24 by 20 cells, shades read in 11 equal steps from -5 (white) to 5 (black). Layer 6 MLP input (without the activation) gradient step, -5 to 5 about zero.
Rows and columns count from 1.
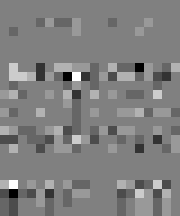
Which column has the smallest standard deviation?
12
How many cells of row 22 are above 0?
9
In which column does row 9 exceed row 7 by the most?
8
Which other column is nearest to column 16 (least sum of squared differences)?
5
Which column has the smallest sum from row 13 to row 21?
2
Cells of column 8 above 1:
2
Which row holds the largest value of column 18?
16
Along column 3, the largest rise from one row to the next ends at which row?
10
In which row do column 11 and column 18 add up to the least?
11
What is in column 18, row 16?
3
